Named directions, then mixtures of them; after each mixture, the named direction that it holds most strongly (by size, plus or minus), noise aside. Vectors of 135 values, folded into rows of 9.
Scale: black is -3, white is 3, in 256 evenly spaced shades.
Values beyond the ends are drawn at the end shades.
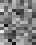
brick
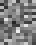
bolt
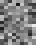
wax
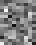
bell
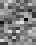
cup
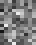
brick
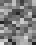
brick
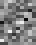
cup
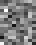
bell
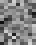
wax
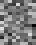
wax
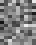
bolt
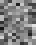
wax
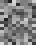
brick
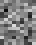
bell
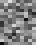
cup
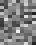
bolt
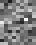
cup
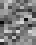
cup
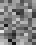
brick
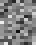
cup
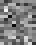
bell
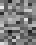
cup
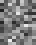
bolt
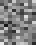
brick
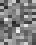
bolt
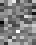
bolt
